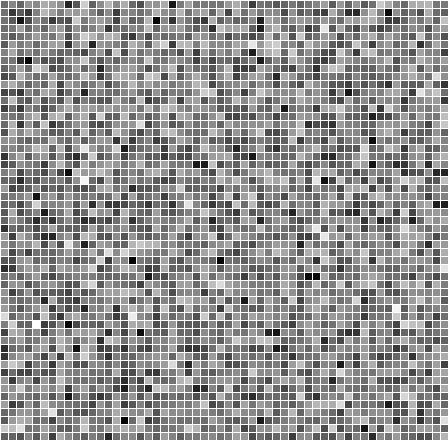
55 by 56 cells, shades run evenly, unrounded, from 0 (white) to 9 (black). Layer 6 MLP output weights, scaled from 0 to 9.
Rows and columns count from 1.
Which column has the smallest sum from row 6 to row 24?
11
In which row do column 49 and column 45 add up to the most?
2
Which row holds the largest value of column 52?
28
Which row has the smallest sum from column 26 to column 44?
6
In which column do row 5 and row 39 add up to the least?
50
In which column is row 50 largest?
9
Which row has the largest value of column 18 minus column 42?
42
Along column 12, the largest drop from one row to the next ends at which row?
27
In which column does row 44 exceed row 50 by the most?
51
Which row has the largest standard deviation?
23
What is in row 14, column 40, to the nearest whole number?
7
